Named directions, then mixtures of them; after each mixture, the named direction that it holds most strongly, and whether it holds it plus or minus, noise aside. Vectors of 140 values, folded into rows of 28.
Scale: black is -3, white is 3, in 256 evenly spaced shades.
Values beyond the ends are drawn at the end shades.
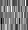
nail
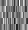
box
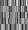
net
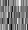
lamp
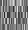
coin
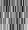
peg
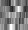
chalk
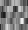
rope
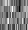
lamp, minus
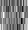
peg, plus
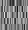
coin, minus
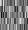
coin, minus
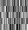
box, plus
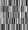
net, minus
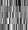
lamp, minus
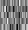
box, plus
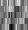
chalk, minus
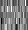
nail, plus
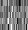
lamp, minus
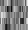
rope, minus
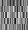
coin, minus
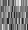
lamp, plus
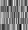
net, minus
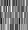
nail, plus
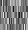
coin, plus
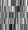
chalk, minus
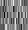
coin, plus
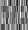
net, minus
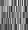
peg, minus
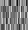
net, minus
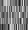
peg, minus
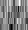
lamp, plus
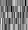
nail, minus
